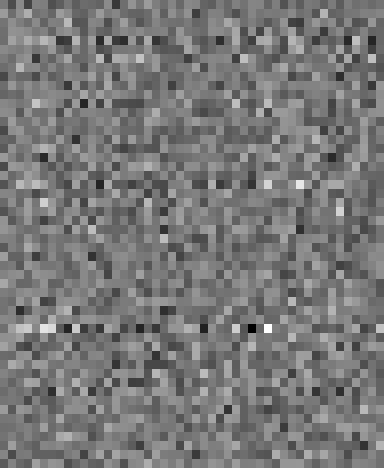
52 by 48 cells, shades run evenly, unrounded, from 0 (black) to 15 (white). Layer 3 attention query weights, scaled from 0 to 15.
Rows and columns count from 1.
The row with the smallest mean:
1
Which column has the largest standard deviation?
34
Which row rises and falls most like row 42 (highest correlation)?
44
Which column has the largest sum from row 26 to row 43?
39
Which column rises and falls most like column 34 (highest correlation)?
10
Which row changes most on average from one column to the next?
37
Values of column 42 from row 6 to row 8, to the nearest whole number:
6 9 7
